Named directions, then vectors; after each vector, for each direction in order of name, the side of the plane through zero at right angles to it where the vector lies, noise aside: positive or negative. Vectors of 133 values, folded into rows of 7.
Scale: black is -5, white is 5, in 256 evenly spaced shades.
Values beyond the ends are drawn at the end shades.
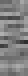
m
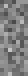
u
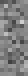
positive, positive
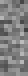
negative, negative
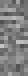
negative, positive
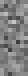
positive, negative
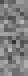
positive, positive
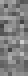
negative, negative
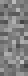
negative, negative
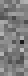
positive, positive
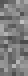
positive, positive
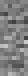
negative, positive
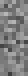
positive, negative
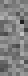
negative, negative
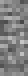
negative, negative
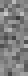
positive, negative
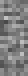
negative, negative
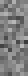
positive, negative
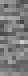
negative, negative
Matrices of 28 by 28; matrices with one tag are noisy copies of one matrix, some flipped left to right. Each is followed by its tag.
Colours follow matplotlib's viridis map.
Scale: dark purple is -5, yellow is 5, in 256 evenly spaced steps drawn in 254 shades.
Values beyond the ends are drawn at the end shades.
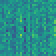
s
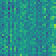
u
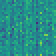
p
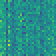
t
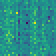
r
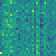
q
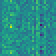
q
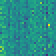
u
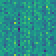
p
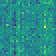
q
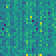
p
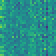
u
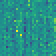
s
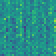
s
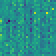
s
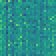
t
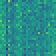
t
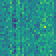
q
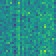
q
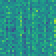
s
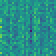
s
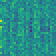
s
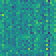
t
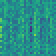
s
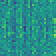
s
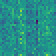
r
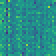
t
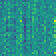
s
